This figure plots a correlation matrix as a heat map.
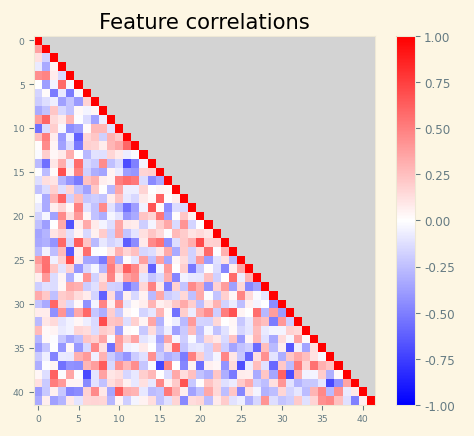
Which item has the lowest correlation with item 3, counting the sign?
37
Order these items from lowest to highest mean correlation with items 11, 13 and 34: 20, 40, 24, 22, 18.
20, 18, 22, 24, 40
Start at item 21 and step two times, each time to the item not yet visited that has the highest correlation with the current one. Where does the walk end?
31
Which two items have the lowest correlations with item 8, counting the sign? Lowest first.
29, 25
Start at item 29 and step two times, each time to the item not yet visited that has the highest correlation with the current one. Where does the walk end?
4
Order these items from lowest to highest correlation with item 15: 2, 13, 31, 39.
2, 13, 31, 39
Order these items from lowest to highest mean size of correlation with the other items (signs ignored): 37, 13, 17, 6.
13, 17, 6, 37
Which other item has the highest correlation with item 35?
17
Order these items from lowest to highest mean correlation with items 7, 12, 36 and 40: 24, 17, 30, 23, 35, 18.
18, 23, 30, 17, 24, 35
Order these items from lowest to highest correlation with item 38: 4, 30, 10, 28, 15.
15, 10, 28, 4, 30
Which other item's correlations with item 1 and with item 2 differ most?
30
